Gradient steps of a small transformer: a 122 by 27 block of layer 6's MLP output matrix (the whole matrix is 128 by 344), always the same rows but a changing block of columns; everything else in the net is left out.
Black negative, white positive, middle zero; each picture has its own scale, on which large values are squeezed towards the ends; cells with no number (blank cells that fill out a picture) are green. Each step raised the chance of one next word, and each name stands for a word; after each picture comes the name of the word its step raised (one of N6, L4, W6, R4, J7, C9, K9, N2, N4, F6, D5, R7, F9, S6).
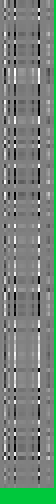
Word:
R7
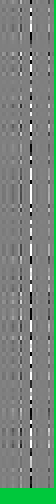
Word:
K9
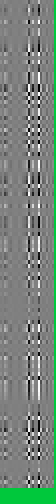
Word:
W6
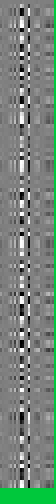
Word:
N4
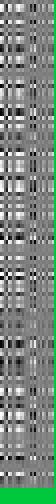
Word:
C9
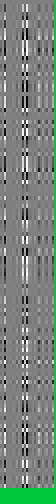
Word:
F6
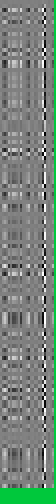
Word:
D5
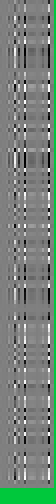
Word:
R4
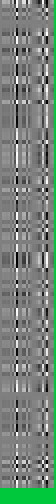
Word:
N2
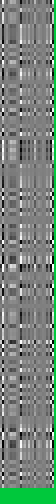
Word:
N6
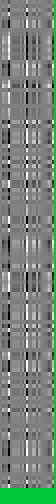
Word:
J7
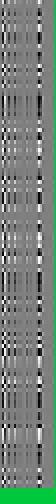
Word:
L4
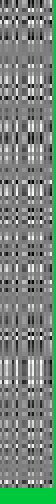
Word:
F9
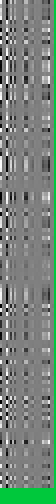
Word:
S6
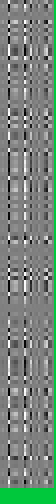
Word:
C9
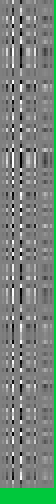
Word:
R4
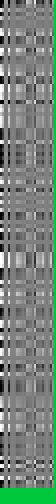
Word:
N2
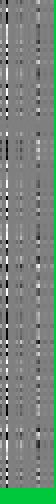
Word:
N6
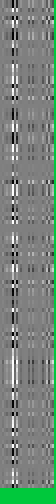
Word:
F9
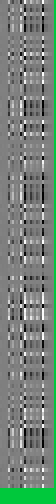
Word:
K9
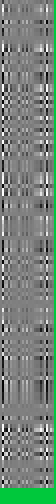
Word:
W6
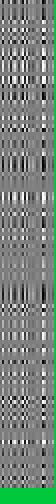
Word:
S6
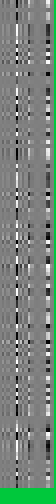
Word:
N6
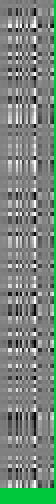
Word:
N4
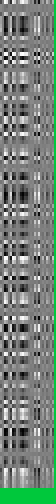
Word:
K9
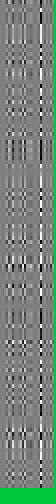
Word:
N6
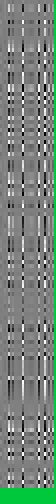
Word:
W6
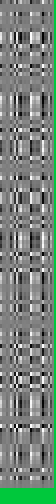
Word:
L4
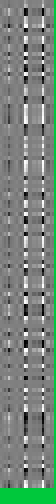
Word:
N4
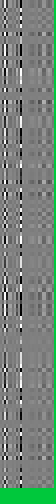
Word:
R7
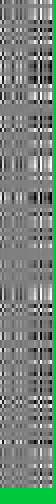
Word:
S6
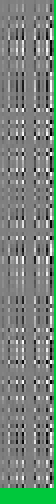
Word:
F6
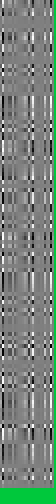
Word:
L4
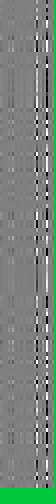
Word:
F6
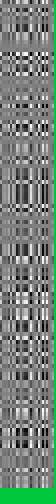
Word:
K9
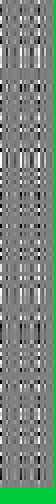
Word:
R4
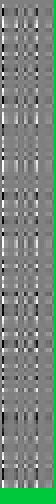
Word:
N4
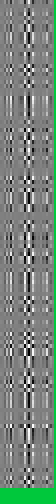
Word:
L4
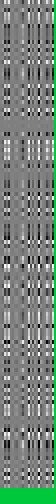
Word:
N6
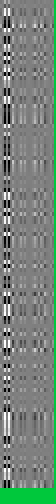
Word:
N4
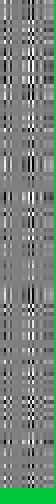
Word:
S6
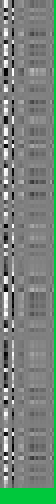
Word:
R7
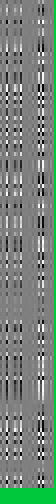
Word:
W6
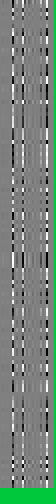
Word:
N2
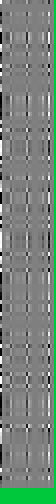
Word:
L4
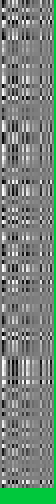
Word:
F9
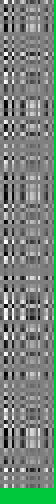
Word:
K9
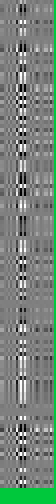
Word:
W6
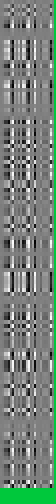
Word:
J7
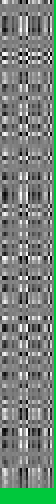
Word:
K9
